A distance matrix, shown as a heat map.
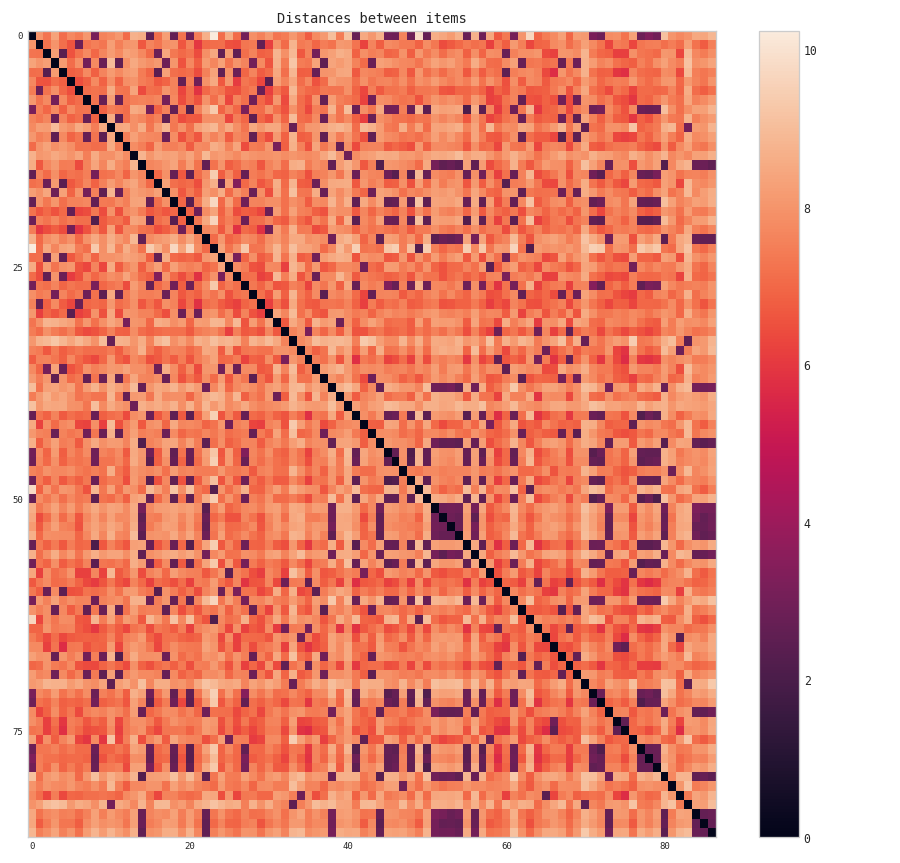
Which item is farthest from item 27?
23
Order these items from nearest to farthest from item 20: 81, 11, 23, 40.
11, 81, 40, 23
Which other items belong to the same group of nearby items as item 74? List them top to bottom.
66, 75
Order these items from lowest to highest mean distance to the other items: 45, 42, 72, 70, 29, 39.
72, 45, 29, 42, 39, 70
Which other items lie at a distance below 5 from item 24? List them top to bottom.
2, 4, 16, 26, 36, 60
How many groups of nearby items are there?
15
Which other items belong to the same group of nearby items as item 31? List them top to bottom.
12, 39
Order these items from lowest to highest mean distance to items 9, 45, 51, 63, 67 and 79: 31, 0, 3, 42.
3, 0, 42, 31
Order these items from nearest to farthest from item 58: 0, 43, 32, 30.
32, 43, 30, 0
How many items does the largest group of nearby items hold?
19
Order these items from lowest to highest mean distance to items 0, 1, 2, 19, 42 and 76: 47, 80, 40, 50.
50, 47, 80, 40
